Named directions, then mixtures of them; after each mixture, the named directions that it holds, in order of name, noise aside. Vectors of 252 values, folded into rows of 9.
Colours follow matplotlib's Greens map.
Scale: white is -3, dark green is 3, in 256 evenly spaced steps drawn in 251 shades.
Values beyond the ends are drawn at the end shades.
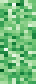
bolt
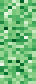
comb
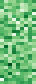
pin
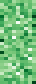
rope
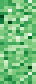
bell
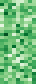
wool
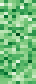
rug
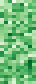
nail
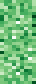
rope.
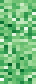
pin.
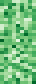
rope, wool.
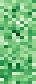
nail, pin, rug.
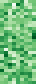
bolt.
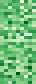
bell, comb, rope.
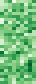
nail.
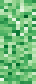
pin.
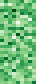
rope, rug.
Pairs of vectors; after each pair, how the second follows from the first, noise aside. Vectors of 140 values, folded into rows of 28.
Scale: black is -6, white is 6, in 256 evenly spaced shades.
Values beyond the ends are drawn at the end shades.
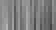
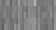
wrapped around, negated, shrunk.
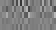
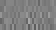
reversed, shrunk.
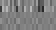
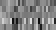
reversed, scaled up.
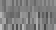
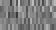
reversed.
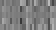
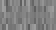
reversed, shrunk.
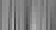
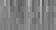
reversed, negated, shrunk.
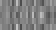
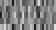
reversed, scaled up.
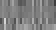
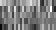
reversed, scaled up.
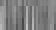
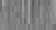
reversed, shrunk.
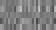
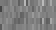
wrapped around, partly zeroed.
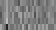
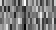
wrapped around, negated, scaled up.
